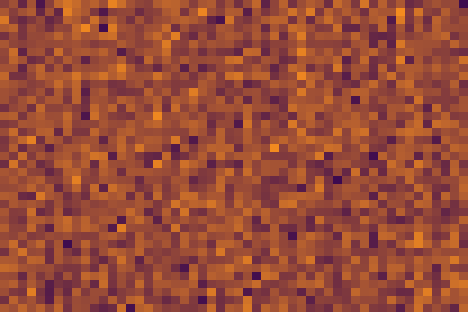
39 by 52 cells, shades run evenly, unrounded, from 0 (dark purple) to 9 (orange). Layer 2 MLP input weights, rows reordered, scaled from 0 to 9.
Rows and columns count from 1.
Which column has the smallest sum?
6
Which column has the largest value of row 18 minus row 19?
20
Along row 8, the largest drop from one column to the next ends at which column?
46
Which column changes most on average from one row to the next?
3
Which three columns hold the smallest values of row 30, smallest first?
33, 42, 38
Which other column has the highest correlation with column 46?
5
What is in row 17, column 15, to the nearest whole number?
6
